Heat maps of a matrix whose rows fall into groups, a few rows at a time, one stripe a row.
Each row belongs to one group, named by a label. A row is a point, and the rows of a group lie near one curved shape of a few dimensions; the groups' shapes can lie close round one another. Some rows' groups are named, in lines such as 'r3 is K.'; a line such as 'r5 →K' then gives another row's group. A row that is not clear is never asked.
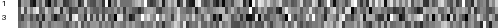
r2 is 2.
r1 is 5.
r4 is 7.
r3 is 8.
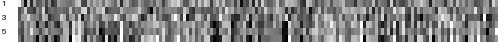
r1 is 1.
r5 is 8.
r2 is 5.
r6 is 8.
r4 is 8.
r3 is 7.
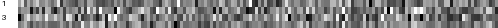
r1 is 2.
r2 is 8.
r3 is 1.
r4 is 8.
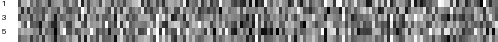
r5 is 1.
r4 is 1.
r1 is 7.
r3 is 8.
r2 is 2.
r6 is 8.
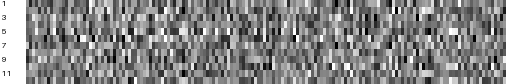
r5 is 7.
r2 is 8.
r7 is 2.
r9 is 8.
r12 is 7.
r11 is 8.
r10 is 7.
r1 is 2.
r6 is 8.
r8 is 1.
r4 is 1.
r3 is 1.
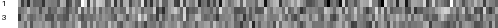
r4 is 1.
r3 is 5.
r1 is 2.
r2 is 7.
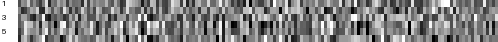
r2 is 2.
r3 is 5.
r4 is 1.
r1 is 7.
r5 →1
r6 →5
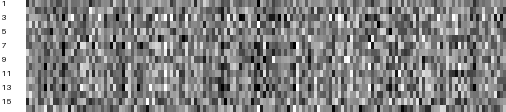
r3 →1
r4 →2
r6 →8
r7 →8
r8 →1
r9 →7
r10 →8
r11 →8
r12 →2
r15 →5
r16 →2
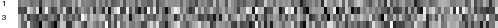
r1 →7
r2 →7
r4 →1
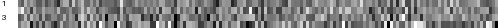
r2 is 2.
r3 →8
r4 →8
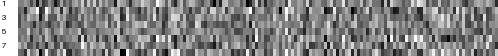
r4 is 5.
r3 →7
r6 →8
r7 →2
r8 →7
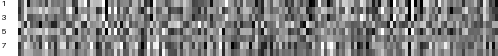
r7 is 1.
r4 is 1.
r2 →1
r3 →5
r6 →1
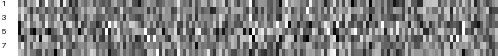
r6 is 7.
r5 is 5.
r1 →2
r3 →2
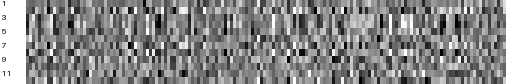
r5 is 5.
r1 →7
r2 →7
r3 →5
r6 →2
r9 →2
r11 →8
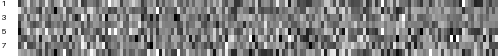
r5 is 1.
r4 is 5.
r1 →1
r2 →1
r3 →8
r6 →7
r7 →5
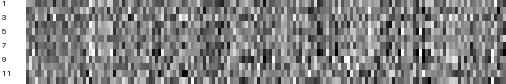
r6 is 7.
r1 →2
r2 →7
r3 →7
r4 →2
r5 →5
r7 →2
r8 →5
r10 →2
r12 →7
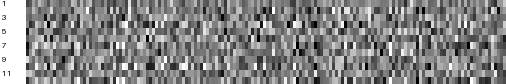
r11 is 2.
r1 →8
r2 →7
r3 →8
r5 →5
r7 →1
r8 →5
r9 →1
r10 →7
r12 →1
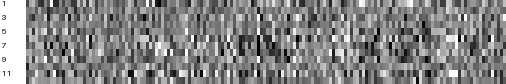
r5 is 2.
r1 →5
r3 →7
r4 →7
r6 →7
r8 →1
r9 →2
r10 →5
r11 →7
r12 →1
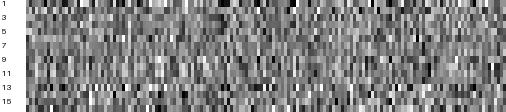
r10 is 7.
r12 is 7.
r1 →8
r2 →2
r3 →2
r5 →2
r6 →1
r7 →7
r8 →7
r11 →7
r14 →8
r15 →2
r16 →5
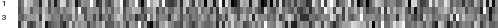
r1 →1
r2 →7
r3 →7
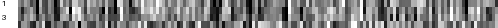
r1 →8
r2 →8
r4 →5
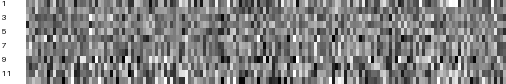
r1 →7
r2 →1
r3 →2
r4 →5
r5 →2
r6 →2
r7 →2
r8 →2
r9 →8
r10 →2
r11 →7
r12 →1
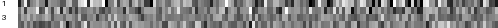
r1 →5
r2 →2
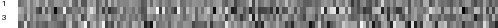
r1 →1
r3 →1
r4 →5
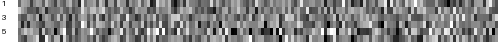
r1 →8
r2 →2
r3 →7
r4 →2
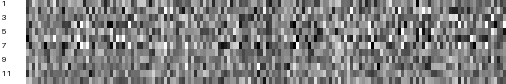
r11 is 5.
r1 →1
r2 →8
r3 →7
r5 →5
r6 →1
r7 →8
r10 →2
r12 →2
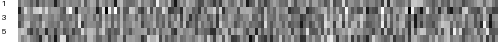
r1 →8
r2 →1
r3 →7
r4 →7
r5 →2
